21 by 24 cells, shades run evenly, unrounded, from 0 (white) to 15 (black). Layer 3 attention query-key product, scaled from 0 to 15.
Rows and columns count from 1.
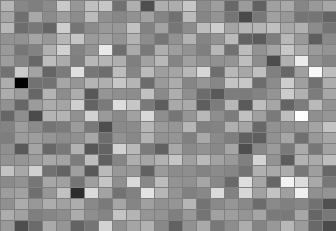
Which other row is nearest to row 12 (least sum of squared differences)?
13
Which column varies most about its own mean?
18
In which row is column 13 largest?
21
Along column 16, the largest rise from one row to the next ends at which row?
19
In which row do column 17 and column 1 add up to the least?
8
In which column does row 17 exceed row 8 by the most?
17
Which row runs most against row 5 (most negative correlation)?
7
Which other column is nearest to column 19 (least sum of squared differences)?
23
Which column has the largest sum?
2
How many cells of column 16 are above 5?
18
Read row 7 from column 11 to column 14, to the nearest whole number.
4 6 5 4
